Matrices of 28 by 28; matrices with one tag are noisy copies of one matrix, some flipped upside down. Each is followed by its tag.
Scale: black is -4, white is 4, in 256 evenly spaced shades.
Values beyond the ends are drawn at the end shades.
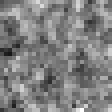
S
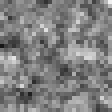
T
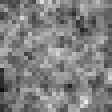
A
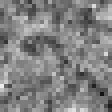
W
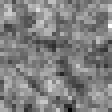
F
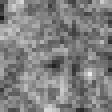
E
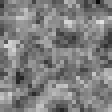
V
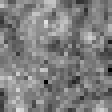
E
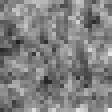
S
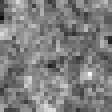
E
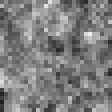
E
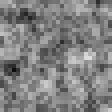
T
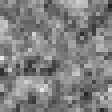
W
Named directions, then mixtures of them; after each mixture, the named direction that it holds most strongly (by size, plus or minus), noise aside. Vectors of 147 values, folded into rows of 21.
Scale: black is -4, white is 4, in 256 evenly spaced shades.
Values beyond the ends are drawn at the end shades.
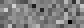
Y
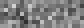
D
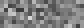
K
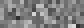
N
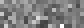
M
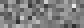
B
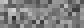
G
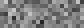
G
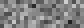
Y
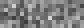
D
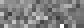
M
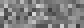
M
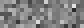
B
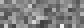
M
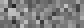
G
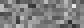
B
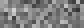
G
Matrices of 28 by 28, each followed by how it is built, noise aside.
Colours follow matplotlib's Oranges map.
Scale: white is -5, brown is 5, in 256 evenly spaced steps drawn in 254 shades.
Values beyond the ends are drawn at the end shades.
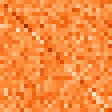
diagonal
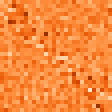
banded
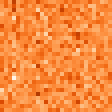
uneven columns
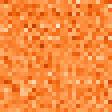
low rank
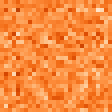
low rank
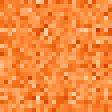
low rank
